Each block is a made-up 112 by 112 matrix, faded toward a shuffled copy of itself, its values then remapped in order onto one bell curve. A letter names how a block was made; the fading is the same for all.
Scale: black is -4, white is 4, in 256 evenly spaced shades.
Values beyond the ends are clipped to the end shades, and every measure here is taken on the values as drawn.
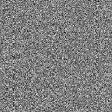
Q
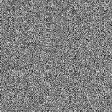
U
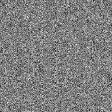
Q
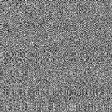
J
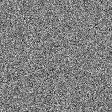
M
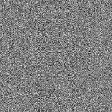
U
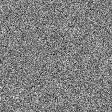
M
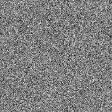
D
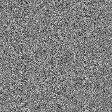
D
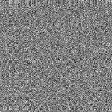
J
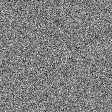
M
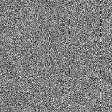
Q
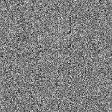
Q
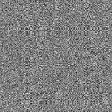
J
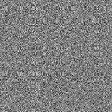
J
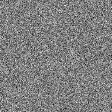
D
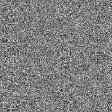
Q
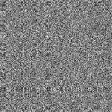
J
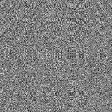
U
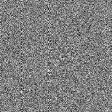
Q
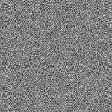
J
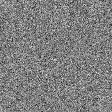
M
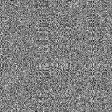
U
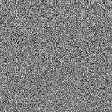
U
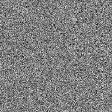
D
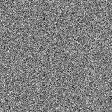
M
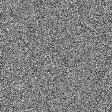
D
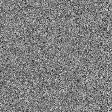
D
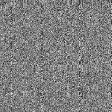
Q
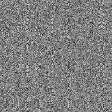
Q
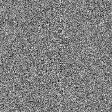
D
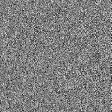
Q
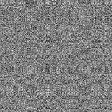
J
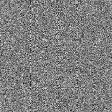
Q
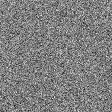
M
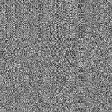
J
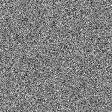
M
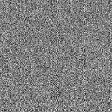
U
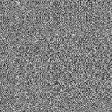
J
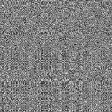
J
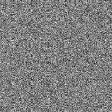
U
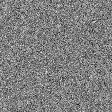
M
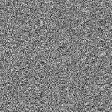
U
